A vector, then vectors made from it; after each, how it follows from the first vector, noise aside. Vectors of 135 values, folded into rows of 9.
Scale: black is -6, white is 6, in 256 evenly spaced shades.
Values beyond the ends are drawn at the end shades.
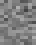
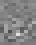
wrapped around, negated, partly zeroed.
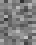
copied.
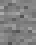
reversed, partly zeroed.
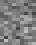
wrapped around, negated.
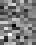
reversed, negated, scaled up.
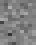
reversed, partly zeroed.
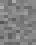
reversed, shrunk.
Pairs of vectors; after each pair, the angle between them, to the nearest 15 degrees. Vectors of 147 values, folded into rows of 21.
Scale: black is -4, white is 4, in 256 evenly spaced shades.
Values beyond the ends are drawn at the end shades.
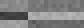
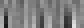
90 degrees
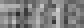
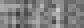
15 degrees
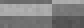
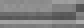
75 degrees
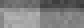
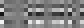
90 degrees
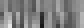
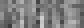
150 degrees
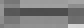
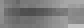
45 degrees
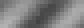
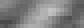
165 degrees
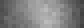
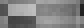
60 degrees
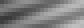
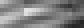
150 degrees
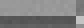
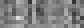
105 degrees
